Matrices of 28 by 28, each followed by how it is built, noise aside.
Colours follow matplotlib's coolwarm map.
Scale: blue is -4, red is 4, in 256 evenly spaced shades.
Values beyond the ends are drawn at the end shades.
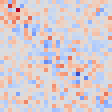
banded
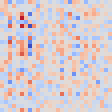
low rank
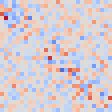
banded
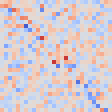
banded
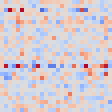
uneven rows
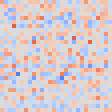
low rank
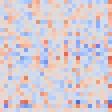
low rank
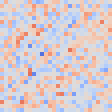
Hankel
